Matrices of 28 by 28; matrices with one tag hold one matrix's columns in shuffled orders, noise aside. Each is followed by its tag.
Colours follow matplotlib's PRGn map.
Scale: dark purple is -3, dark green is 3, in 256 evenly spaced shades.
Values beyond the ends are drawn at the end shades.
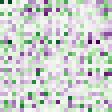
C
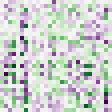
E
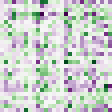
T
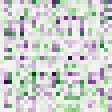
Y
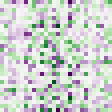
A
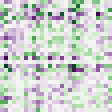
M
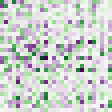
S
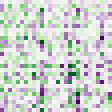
E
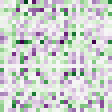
C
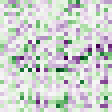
S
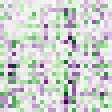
E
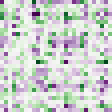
T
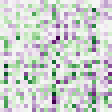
E
